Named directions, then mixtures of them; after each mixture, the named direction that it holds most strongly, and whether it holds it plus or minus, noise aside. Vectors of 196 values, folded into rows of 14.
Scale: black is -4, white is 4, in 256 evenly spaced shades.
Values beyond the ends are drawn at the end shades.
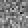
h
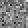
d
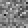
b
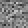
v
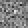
v, plus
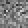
b, minus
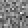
h, minus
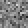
h, minus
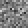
b, minus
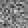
v, plus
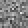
h, minus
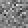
b, plus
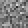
h, minus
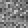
b, plus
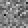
b, plus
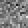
h, plus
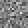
h, minus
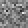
v, minus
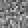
h, plus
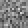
h, minus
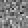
h, plus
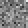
d, plus
